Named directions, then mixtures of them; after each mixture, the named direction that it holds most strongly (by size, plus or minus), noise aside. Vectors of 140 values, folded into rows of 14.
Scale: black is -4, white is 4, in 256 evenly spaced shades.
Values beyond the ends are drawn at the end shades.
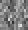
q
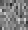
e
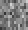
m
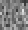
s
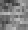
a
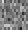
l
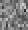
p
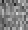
l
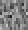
m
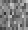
m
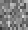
m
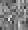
q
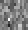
q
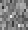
p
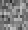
a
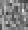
s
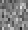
p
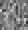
e
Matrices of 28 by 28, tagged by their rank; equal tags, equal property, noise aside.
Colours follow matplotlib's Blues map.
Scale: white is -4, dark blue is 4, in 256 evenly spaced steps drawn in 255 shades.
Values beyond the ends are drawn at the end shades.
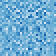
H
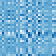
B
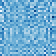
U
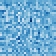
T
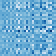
B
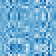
U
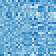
H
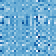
U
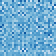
T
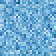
T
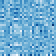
U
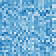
T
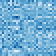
T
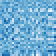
H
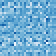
H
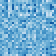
H
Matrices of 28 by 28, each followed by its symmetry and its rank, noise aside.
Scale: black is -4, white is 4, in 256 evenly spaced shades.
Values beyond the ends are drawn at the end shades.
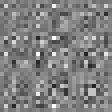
symmetric, rank three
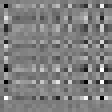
no symmetry, rank one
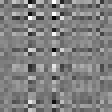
no symmetry, rank one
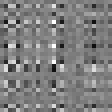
no symmetry, rank one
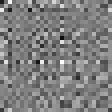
symmetric, rank three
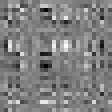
antisymmetric, rank two
